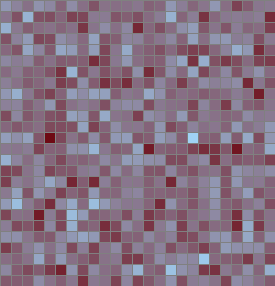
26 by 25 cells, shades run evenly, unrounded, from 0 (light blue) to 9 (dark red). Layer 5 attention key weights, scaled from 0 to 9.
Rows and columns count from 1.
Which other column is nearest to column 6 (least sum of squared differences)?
3
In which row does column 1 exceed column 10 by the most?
11
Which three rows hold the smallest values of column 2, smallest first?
19, 9, 18
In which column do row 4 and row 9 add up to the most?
24
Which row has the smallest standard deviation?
1
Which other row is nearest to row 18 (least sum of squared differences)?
10
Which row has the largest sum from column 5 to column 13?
8
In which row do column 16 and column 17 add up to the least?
25
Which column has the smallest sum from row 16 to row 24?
23
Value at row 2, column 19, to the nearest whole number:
7
